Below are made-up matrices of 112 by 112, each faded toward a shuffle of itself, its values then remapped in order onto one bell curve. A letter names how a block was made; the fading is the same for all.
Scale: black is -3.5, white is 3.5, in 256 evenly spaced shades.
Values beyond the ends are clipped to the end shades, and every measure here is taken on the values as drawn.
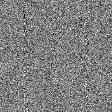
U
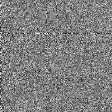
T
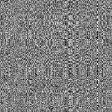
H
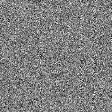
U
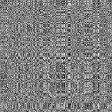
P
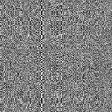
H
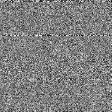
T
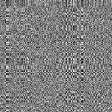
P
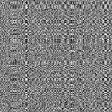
P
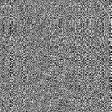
H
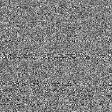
T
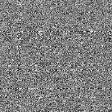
T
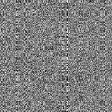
H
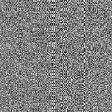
H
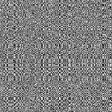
P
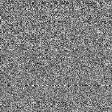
T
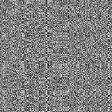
H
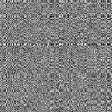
P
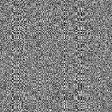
H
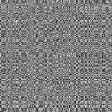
P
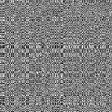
P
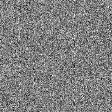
U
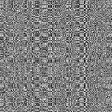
P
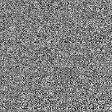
T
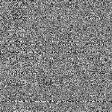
T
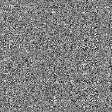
T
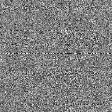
T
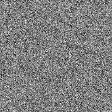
U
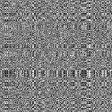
P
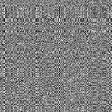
P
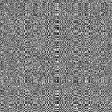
P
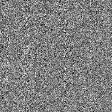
U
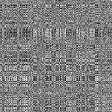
P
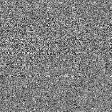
T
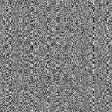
H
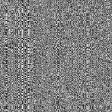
H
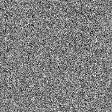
U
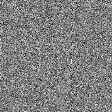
U
